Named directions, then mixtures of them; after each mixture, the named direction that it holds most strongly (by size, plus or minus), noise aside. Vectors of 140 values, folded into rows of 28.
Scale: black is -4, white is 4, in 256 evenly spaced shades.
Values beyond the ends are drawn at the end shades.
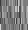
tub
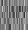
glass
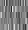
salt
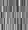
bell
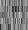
tub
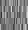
tub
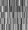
bell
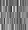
bell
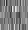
salt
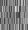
tub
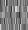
tub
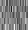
salt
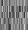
glass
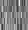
bell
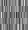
bell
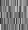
tub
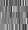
salt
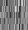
tub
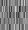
glass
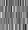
salt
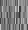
tub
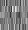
salt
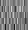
glass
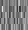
glass
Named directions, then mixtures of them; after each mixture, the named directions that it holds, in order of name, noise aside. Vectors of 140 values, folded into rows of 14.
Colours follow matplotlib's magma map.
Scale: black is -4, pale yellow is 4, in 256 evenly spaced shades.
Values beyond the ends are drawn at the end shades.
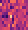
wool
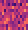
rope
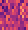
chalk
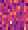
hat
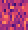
hat, rope, wool.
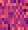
rope, wool.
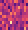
hat.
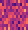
rope, wool.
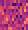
rope.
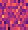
hat, rope, wool.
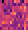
chalk, hat, rope.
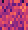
chalk, hat, rope.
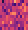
chalk, hat, rope.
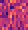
chalk, hat, wool.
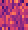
chalk, hat.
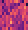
chalk, hat.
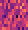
chalk, rope, wool.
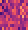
chalk.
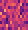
chalk, hat, rope.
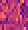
chalk.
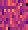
hat, rope.
